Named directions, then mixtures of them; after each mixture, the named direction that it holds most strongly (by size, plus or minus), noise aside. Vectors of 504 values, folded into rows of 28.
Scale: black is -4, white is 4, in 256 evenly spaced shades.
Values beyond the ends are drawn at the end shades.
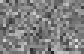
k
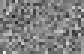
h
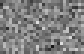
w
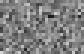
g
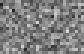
w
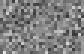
h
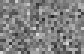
g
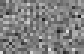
h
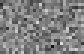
w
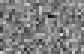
g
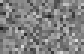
k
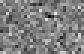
g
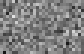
h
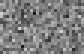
h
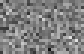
k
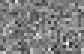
k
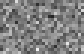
g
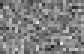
w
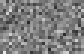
h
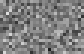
h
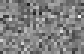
g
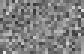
h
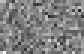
g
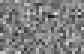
g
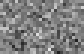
k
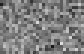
w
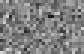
g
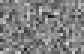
g
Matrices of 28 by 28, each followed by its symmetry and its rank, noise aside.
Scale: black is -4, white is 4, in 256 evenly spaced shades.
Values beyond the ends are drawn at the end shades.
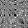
symmetric, rank three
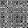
symmetric, rank three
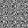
no symmetry, rank four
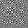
symmetric, rank three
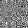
no symmetry, rank six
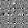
antisymmetric, rank four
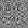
no symmetry, rank three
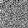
no symmetry, rank six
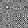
symmetric, rank three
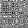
no symmetry, rank four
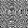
antisymmetric, rank four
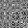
symmetric, rank three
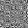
antisymmetric, rank four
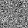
antisymmetric, rank six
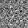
no symmetry, rank six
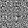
antisymmetric, rank six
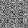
no symmetry, rank four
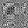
symmetric, rank three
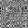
no symmetry, rank four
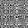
no symmetry, rank three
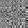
no symmetry, rank three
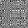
no symmetry, rank three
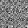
no symmetry, rank six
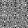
antisymmetric, rank four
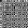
symmetric, rank three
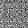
antisymmetric, rank six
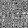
no symmetry, rank six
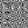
antisymmetric, rank four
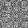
no symmetry, rank four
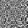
no symmetry, rank three
